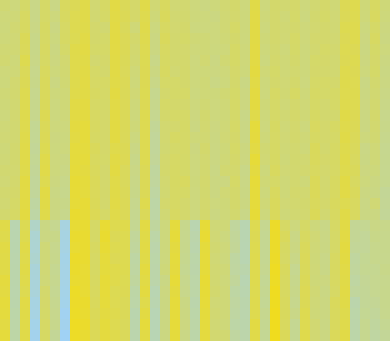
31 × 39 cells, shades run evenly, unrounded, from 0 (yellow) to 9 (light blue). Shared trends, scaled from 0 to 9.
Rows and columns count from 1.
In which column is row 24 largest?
7
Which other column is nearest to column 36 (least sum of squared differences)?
24
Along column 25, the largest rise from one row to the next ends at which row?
21
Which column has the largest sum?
4
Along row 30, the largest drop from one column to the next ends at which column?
8
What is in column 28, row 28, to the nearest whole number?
0
